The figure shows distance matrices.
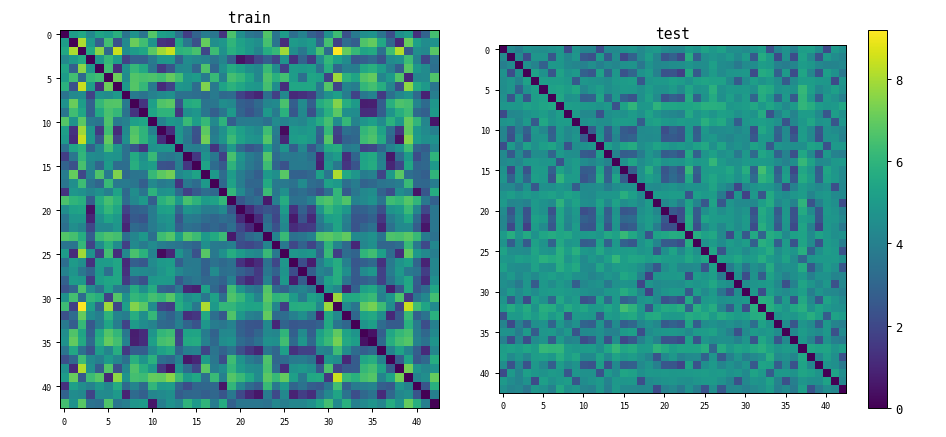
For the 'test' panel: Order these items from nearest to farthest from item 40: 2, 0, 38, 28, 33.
0, 33, 2, 28, 38
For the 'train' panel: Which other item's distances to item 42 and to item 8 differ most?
10
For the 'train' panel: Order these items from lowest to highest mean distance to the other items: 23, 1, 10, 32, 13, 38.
13, 32, 38, 1, 10, 23
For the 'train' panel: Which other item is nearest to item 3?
20
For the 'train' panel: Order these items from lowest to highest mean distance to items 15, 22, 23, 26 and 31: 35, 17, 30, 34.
17, 34, 35, 30
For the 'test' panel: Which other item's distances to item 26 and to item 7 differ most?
14
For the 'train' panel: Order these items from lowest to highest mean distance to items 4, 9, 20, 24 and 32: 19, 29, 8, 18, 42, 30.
29, 18, 8, 42, 19, 30
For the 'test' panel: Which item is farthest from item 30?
15
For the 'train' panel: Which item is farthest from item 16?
31
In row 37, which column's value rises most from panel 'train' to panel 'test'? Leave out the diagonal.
14
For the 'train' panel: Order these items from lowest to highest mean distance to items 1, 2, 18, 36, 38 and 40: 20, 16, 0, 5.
0, 16, 20, 5
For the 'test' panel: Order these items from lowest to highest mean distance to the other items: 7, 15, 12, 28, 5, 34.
34, 15, 28, 12, 5, 7
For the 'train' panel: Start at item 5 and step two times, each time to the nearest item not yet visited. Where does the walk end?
30
